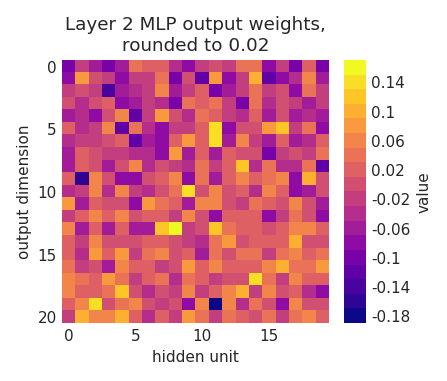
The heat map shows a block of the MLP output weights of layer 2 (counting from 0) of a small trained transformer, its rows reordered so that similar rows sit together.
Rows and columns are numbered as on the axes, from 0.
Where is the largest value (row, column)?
13, 8
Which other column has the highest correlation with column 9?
4
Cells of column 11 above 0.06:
4
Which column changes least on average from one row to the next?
12
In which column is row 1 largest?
14
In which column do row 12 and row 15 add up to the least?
15
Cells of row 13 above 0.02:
7
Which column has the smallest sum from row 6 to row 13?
5
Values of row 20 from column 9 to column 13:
0.08 0.04 -0.02 0.04 0.02
